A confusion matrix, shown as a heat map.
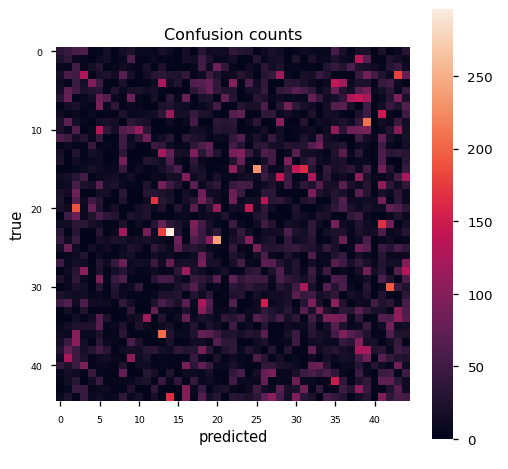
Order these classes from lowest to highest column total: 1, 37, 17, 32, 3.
37, 3, 1, 17, 32
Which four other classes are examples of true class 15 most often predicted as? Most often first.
25, 31, 30, 22
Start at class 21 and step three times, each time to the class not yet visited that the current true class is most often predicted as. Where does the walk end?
24
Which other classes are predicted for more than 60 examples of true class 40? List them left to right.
3, 16, 18, 32, 33, 43
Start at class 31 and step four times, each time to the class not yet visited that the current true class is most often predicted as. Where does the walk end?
5
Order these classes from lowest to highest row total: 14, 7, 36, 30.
14, 7, 30, 36
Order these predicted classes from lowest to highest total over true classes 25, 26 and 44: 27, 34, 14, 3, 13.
13, 3, 34, 27, 14
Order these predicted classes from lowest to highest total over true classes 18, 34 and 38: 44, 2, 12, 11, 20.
20, 12, 44, 2, 11
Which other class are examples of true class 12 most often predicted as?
33
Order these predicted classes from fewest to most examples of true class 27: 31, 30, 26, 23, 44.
31, 30, 23, 26, 44
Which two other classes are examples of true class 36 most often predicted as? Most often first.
13, 2
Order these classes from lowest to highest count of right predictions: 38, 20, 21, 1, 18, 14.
21, 1, 14, 18, 20, 38
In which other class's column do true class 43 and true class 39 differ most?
1
